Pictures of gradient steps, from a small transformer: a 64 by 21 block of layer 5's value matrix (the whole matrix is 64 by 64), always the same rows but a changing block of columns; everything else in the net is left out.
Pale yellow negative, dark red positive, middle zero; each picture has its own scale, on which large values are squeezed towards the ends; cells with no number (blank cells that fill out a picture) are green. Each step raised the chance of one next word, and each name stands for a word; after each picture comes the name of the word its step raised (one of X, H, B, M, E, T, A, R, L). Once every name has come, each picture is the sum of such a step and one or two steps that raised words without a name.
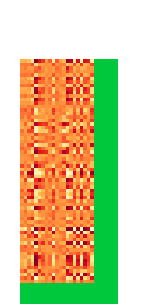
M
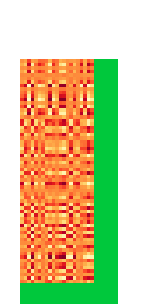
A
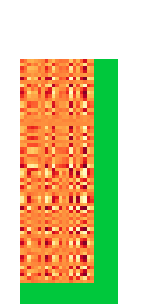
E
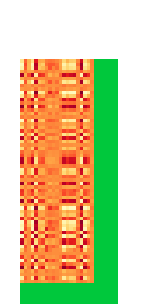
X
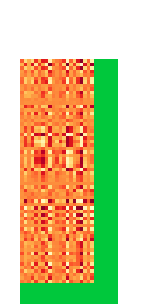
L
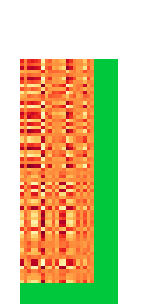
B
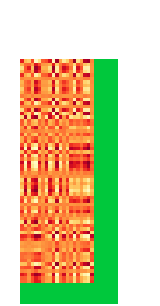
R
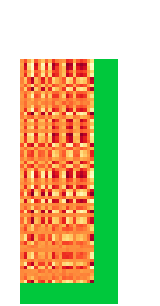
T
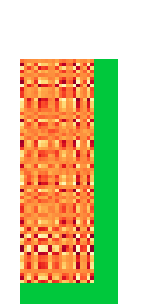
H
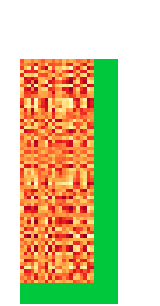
H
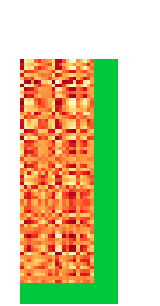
H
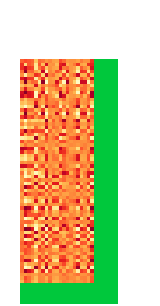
X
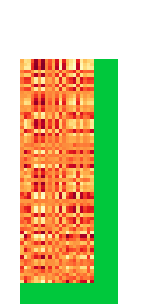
T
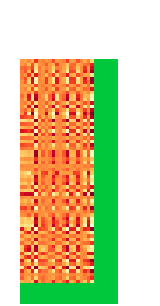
B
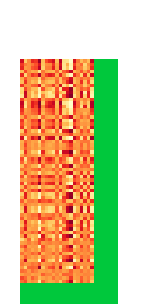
X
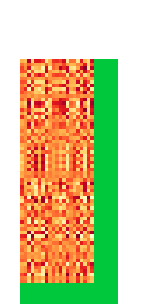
R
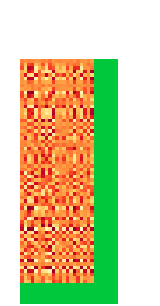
X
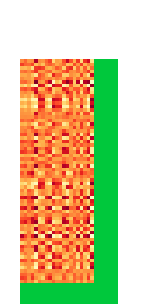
A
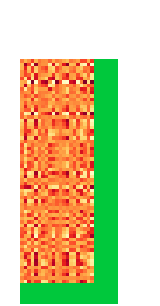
T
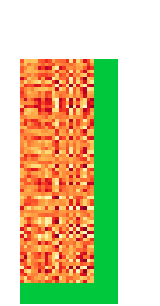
A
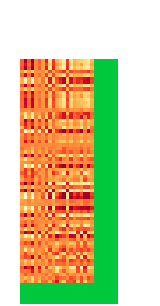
B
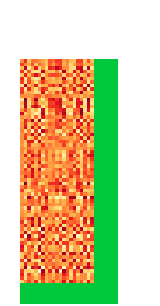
H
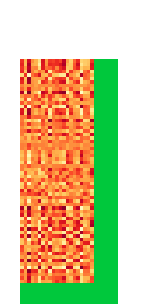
X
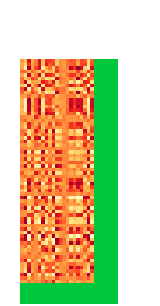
E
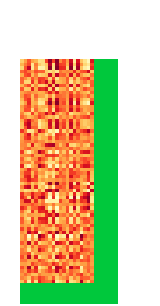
T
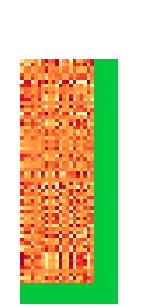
A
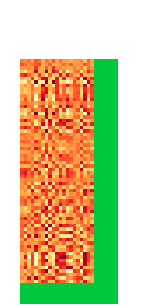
A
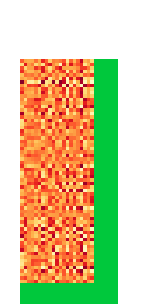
H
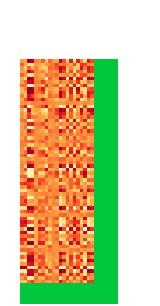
M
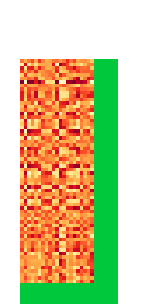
B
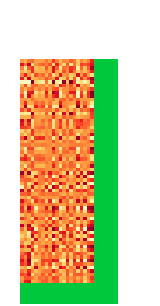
X
